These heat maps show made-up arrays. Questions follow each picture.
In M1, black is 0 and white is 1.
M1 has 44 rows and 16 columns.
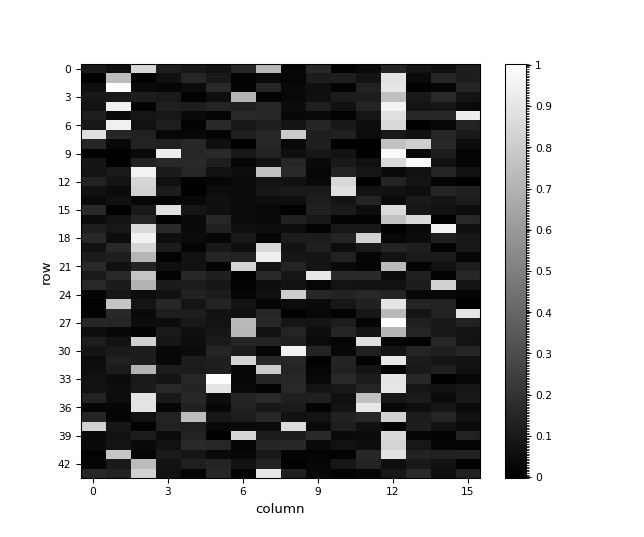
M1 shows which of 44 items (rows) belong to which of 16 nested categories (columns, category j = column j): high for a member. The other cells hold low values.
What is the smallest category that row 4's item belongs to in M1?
1
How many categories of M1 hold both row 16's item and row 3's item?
1
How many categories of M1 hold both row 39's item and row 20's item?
0
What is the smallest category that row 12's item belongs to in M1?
10
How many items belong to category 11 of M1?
4
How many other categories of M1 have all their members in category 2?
5
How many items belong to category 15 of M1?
2
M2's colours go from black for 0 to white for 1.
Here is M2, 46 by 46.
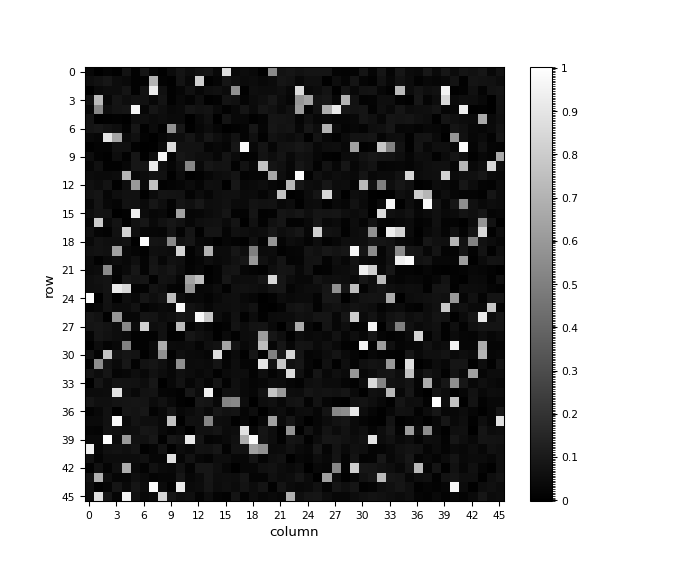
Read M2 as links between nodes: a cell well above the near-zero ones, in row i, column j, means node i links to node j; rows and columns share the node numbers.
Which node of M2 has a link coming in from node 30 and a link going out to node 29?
node 8
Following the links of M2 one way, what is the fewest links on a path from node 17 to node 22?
3
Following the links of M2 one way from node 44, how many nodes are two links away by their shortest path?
7
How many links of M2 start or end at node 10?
11
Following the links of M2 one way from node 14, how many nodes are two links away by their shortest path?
8
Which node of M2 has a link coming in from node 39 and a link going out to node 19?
node 31
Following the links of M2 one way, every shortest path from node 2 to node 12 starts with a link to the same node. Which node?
node 16
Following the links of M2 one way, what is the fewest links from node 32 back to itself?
2
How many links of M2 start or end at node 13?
8
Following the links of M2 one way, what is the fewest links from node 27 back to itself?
2
